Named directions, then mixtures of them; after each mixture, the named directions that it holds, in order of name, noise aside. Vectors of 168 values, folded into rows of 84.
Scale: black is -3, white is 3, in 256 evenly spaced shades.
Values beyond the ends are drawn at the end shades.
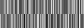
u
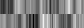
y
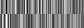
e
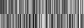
u, y.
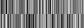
e, u, y.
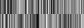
e, u, y.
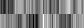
y.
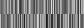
u.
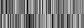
e, u, y.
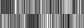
e, u, y.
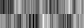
y.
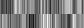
e, y.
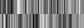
e, y.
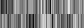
e, u, y.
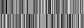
e, u, y.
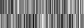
u, y.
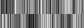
e, y.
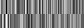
e.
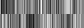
e, y.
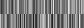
u, y.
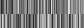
e, u, y.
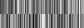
e, u, y.
